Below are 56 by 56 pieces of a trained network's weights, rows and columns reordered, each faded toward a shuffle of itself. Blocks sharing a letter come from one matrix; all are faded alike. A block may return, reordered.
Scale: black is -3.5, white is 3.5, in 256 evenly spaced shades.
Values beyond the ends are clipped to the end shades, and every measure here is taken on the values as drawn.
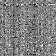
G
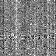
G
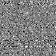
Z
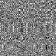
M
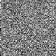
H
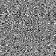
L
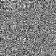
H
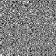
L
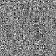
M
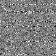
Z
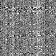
G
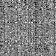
G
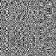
H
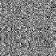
M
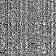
G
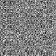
H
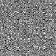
M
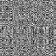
H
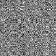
M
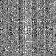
G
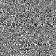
L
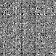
G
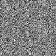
H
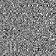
L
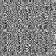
H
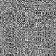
H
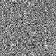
L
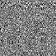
L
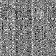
G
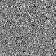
L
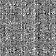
G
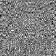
M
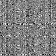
G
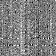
G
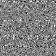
Z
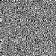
L
